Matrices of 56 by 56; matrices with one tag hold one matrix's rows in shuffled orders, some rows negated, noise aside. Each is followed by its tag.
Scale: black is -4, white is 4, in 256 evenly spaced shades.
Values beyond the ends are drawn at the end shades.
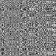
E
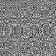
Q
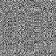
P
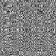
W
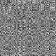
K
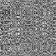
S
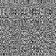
Q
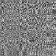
E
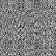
P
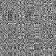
P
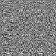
W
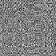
P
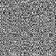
Q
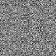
Q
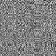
P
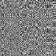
E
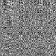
W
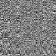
S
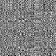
P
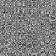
K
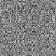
K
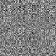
K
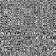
S
